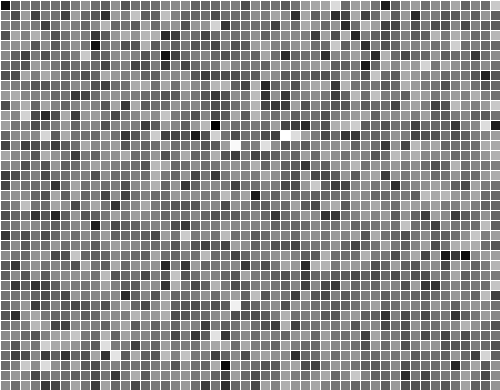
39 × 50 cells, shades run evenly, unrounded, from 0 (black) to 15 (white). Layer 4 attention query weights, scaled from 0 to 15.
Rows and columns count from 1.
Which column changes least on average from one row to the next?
25
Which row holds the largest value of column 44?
4
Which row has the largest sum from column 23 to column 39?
15
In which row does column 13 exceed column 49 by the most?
8
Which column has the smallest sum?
10
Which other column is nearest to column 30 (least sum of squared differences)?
7
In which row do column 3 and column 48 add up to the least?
6
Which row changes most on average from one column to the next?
2
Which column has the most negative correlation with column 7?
12
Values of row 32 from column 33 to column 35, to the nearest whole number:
5 5 8
